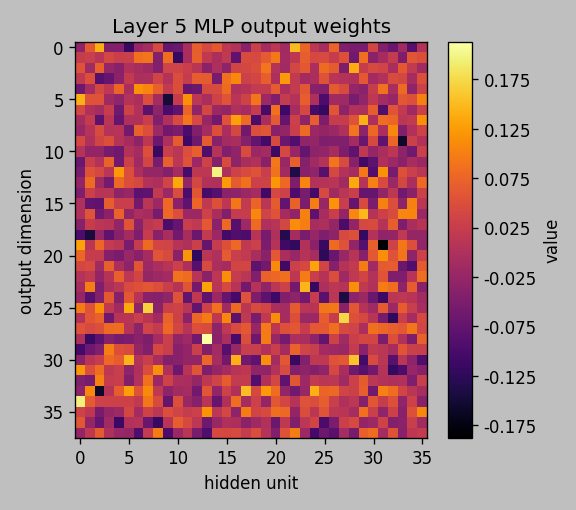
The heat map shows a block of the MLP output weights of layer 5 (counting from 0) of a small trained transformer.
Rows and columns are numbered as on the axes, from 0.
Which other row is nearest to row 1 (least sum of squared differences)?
35
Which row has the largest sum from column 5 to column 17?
13
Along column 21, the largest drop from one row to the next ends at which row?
18
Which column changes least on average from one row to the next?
6
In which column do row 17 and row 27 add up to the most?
22
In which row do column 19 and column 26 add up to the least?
9
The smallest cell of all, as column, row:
31, 19
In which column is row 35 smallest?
2
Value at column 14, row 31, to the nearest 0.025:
-0.025
